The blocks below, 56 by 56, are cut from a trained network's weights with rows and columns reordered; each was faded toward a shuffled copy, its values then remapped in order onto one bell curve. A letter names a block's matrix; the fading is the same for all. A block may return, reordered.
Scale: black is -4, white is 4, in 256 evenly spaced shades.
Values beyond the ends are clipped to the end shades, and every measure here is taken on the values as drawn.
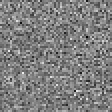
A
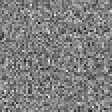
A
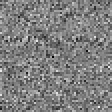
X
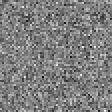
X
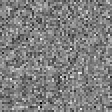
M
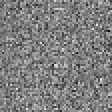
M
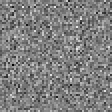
A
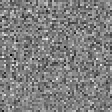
A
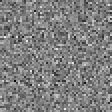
X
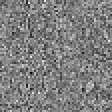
A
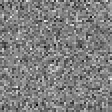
X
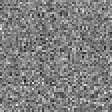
A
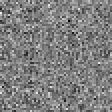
M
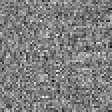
A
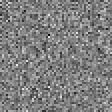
A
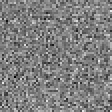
X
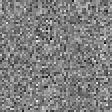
A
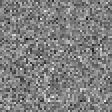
X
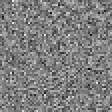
A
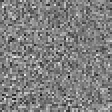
M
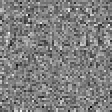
X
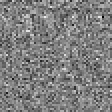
X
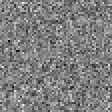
X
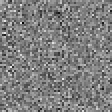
A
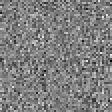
M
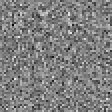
M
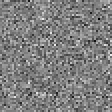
X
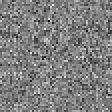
A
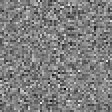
A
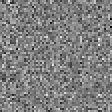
A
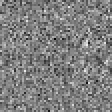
M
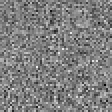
M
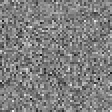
M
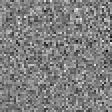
M
